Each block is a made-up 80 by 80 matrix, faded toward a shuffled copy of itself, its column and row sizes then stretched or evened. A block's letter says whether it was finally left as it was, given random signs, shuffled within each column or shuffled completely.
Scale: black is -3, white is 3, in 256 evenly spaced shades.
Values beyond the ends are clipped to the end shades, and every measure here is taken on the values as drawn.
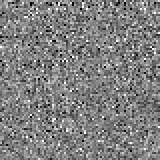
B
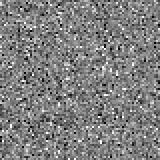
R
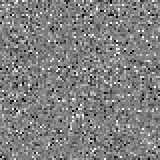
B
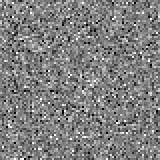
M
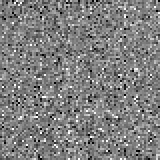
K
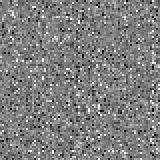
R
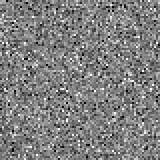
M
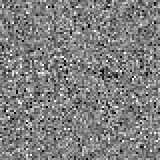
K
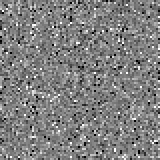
R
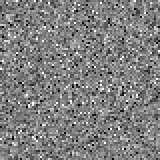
M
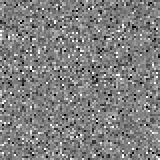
B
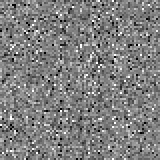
K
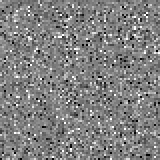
K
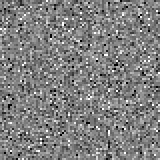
R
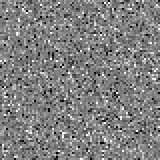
M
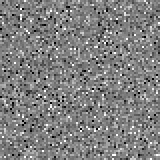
M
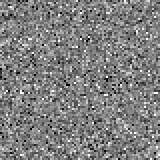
M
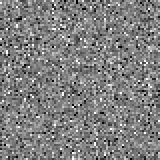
K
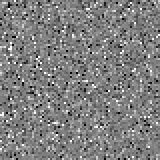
R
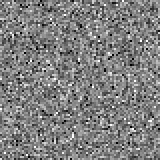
M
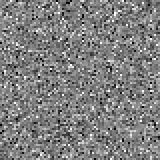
R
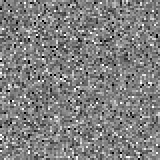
R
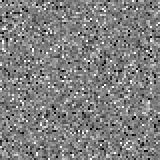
M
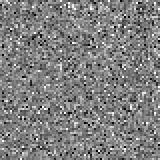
B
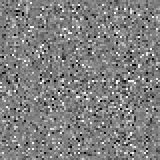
K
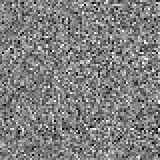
K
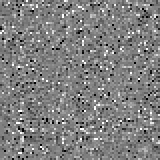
B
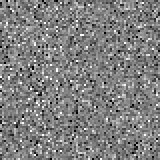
R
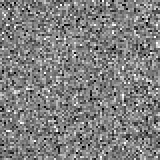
R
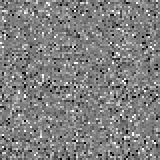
B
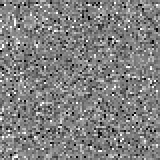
K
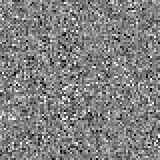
K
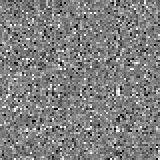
B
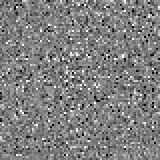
B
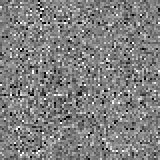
B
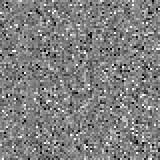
K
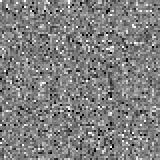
B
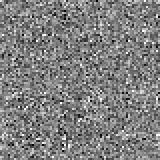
K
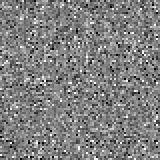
K
